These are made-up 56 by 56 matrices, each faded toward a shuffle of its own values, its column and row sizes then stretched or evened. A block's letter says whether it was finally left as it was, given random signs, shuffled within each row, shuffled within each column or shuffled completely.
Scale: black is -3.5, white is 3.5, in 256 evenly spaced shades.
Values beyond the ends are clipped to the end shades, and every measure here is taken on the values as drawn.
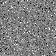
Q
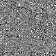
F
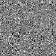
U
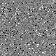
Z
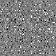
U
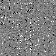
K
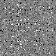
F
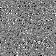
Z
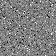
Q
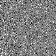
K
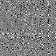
F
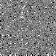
F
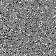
Q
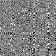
U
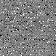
Z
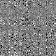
U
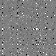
U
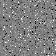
K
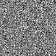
K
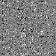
F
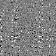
F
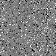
K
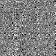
U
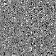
K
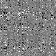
U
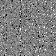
K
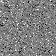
Q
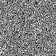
Q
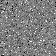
Q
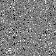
K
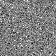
Q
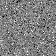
Q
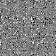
F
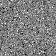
Q
